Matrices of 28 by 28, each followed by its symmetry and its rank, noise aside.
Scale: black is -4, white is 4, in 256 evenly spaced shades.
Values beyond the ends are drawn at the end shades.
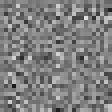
no symmetry, rank four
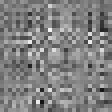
no symmetry, rank three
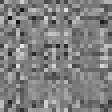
no symmetry, rank three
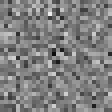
no symmetry, rank six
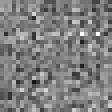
no symmetry, rank six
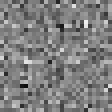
antisymmetric, rank six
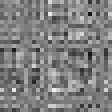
antisymmetric, rank four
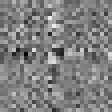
antisymmetric, rank four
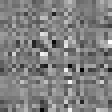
antisymmetric, rank four
